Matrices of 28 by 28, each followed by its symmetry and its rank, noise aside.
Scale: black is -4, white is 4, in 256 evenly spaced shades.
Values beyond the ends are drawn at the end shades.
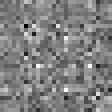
symmetric, rank four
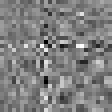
antisymmetric, rank four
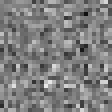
antisymmetric, rank four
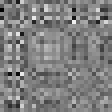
symmetric, rank two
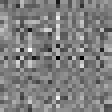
no symmetry, rank three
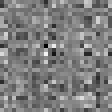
no symmetry, rank three
